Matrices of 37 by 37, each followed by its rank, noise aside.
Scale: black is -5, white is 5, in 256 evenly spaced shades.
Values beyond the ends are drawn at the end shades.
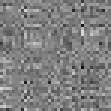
five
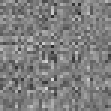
four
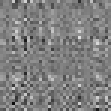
three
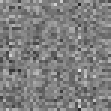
four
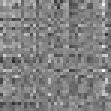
three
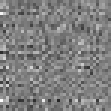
three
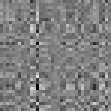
two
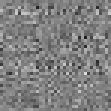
four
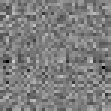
five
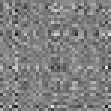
three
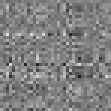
three
